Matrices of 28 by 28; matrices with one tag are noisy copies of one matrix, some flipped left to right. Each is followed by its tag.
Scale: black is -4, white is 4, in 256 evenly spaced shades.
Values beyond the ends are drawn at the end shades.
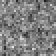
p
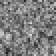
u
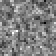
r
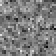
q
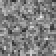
q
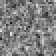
r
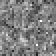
p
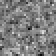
r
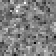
r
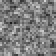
r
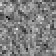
q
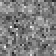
q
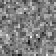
u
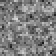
q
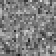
u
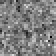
p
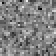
u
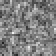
r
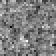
p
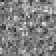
q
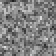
q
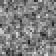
u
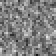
u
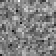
q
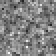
r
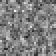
p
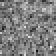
q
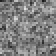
q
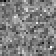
q
